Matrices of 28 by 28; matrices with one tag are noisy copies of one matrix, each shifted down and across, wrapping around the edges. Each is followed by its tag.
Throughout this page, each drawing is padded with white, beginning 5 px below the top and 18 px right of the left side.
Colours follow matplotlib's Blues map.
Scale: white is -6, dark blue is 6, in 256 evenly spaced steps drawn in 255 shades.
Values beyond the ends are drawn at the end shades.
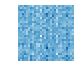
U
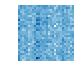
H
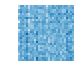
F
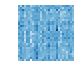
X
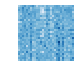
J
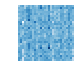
X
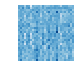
X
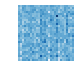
F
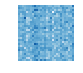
H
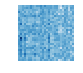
J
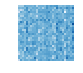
F
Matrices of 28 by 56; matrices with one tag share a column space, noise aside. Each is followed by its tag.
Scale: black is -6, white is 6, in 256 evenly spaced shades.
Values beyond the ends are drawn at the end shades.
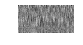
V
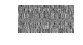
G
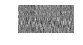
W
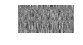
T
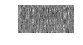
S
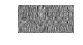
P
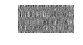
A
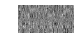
G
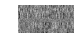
G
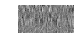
V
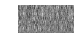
P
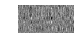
P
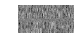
G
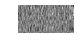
P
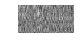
P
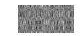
A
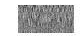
V
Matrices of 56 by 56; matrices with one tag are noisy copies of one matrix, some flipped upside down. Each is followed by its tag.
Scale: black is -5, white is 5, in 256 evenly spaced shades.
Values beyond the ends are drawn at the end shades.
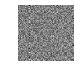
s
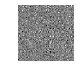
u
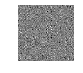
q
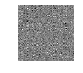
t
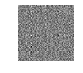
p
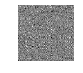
q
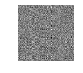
q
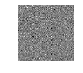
q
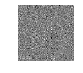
q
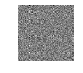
s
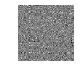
s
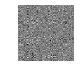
t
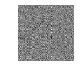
q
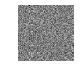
s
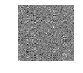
t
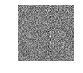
u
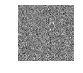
u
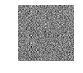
p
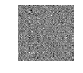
s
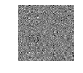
s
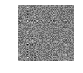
t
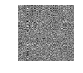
t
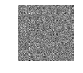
s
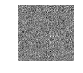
u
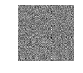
q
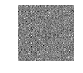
p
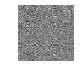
t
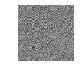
q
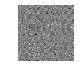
s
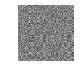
s
